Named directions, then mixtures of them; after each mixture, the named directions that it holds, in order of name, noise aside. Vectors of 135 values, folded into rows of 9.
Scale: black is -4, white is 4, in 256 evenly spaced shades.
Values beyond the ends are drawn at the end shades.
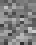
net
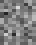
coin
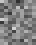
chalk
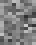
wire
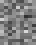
chalk, wire.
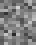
coin.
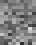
net, wire.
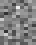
chalk, coin, wire.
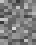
chalk.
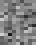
chalk, net, wire.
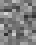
coin, net, wire.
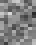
chalk, coin, wire.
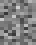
chalk, coin, wire.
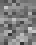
net.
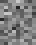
chalk, coin.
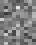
chalk, coin.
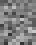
net.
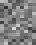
chalk, net.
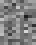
chalk, wire.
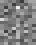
chalk, coin, wire.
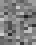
chalk, net, wire.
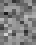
coin, net, wire.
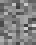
coin, wire.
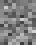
net.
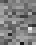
net, wire.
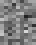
chalk, wire.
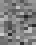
chalk, net, wire.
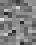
chalk, coin, net.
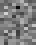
chalk, coin, wire.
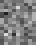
coin.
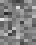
chalk, coin, net.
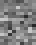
chalk, net, wire.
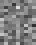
chalk, coin, wire.
